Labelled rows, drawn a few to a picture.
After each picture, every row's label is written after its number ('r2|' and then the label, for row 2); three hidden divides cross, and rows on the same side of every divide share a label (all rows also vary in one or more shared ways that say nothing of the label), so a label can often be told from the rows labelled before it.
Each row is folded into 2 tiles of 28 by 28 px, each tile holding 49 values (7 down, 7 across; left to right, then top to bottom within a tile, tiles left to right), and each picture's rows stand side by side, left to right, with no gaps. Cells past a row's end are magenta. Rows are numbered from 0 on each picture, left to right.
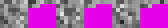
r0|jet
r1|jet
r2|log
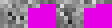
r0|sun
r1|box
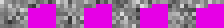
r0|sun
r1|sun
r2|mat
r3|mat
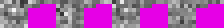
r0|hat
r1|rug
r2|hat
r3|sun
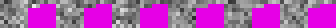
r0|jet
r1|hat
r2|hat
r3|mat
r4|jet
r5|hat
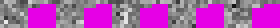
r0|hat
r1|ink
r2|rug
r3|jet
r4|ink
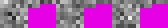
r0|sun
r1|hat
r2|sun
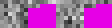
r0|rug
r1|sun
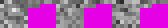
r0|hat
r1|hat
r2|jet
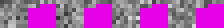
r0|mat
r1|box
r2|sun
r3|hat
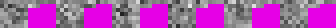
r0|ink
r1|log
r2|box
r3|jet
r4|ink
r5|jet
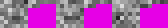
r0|hat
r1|hat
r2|sun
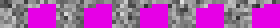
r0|mat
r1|rug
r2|rug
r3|jet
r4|sun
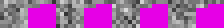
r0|box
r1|box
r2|hat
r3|ink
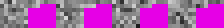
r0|jet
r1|box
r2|jet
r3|sun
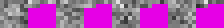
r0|rug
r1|ink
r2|sun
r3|sun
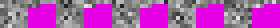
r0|rug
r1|mat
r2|ink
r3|sun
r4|mat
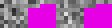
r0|jet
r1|rug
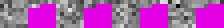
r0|jet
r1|hat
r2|rug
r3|ink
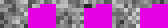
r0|jet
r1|sun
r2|sun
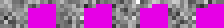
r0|sun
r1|sun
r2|jet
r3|sun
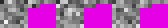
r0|hat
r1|hat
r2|hat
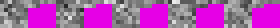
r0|ink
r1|mat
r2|log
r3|hat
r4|hat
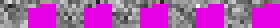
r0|ink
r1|sun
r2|sun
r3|mat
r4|hat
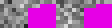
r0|jet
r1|rug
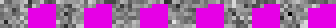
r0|jet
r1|box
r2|ink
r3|ink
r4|sun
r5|box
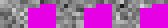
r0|sun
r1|ink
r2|ink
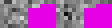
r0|jet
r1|box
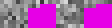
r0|sun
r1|hat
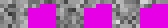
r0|box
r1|jet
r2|hat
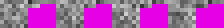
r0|jet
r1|sun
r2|sun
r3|sun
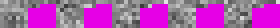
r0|sun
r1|ink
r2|log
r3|sun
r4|log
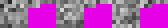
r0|jet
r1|log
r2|hat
